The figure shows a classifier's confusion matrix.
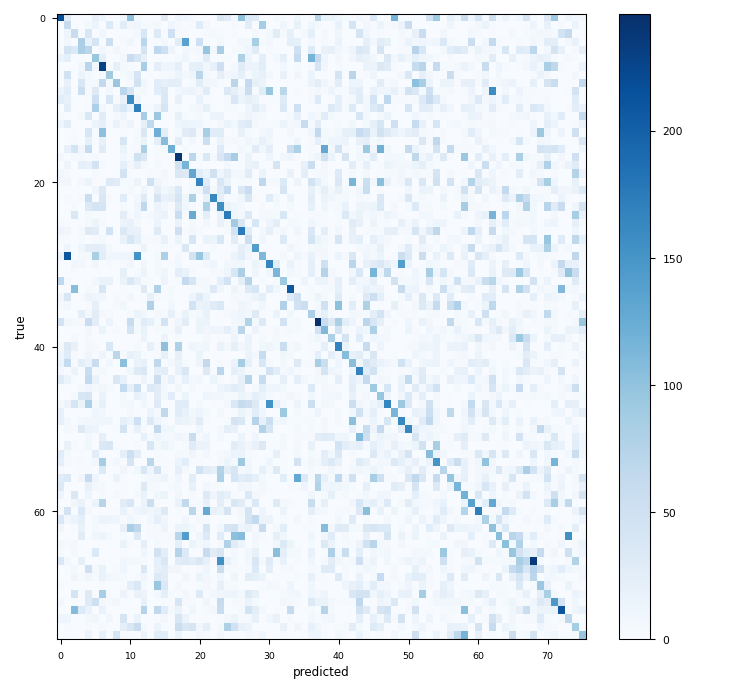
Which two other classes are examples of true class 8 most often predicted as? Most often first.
51, 52
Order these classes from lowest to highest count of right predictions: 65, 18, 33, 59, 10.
65, 18, 59, 10, 33
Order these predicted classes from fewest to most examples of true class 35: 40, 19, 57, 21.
21, 19, 57, 40
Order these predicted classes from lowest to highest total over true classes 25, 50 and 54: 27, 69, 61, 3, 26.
27, 3, 69, 61, 26
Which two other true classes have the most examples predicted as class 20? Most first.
29, 7
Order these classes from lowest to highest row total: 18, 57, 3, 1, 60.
1, 57, 18, 3, 60
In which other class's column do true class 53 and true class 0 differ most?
48
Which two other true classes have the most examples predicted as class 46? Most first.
16, 20
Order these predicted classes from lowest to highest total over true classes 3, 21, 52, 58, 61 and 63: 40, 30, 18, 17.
30, 40, 17, 18
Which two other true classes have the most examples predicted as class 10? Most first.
0, 62
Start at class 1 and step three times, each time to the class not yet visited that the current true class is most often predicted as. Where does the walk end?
5
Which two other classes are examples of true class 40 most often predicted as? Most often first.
15, 17
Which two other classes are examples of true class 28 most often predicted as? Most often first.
70, 59
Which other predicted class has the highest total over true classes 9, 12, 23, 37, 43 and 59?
62
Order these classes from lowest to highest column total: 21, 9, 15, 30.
30, 9, 15, 21
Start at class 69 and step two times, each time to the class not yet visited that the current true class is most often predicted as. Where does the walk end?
6
